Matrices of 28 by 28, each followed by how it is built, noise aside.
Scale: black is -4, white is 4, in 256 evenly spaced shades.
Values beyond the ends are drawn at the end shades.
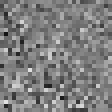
lower triangular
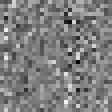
uneven columns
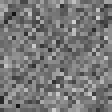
Hankel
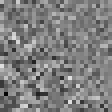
lower triangular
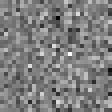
uneven columns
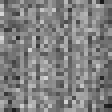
blocks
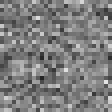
blocks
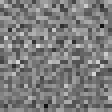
repeating columns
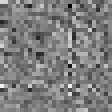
low rank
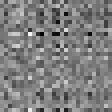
low rank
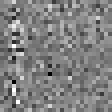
uneven columns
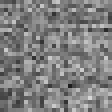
blocks
